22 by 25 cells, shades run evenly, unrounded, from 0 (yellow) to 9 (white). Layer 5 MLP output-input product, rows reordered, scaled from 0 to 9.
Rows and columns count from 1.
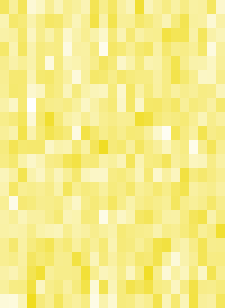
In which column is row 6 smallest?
20
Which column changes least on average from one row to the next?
13
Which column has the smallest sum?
17
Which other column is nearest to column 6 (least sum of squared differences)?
7
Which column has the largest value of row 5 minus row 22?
4
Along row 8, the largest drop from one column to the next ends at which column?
5
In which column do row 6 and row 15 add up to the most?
9
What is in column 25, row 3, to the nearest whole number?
6
